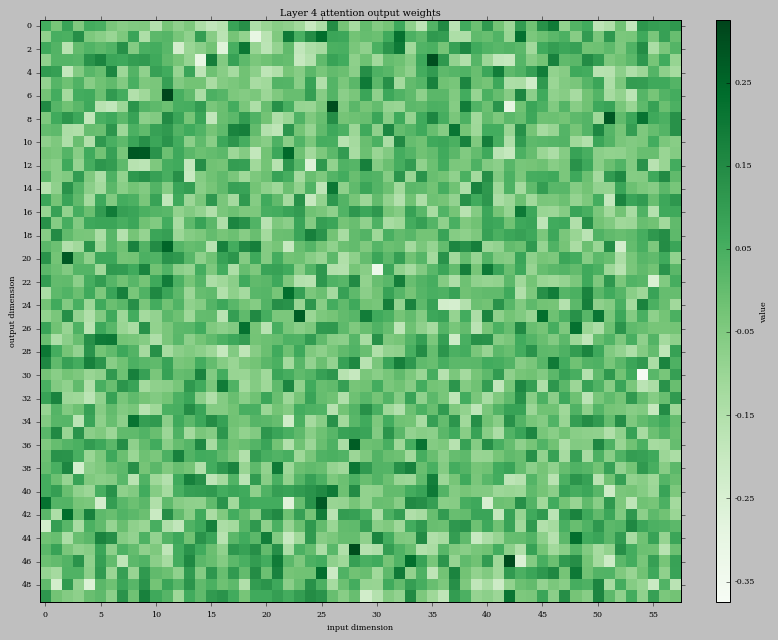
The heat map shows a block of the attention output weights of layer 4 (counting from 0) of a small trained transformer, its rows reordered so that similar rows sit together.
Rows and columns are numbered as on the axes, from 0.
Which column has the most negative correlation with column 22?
19
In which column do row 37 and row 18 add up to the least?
49
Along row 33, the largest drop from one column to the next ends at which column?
57
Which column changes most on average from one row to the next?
22
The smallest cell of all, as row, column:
30, 54
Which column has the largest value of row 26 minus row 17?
48
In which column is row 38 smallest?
3
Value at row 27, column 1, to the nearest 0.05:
-0.15
